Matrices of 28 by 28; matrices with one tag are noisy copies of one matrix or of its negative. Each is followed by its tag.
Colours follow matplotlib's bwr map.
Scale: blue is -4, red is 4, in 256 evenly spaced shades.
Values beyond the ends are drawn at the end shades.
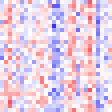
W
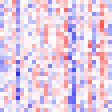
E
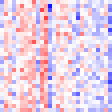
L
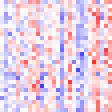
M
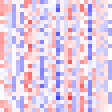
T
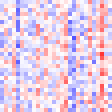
E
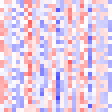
T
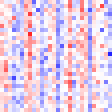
T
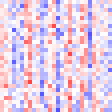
T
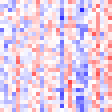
M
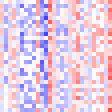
L
